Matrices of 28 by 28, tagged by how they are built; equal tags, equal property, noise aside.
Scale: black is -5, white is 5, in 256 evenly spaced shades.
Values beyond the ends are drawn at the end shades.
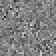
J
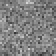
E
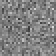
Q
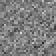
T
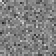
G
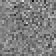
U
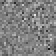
U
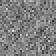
T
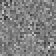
J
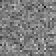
Q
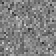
G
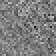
U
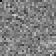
G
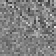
U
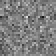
Q
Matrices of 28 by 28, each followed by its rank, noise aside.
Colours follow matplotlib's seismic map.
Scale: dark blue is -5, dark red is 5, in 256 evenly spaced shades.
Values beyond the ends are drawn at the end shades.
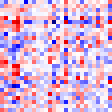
four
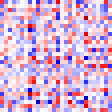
four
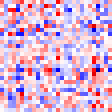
six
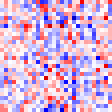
six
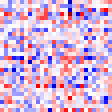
five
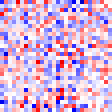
six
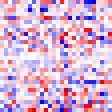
five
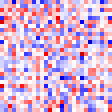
seven
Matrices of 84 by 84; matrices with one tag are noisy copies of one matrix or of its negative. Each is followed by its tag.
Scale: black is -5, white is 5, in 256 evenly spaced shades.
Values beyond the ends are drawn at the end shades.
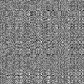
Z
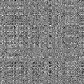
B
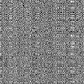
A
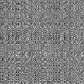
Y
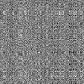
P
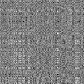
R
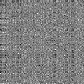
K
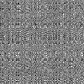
Y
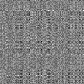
Z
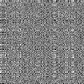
K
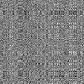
P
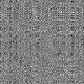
A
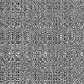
Y
